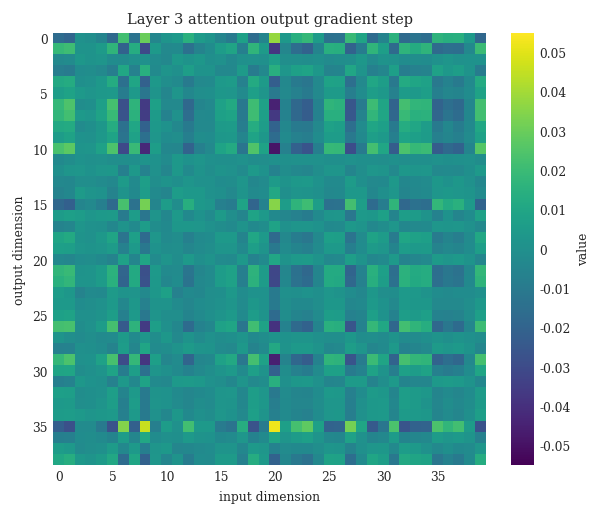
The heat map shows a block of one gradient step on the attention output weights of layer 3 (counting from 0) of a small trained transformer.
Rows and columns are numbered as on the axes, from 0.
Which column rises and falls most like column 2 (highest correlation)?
3
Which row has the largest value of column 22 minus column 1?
35
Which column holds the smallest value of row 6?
20
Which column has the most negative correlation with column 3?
10
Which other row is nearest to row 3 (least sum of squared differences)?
36
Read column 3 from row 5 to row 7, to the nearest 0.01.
0 0 0
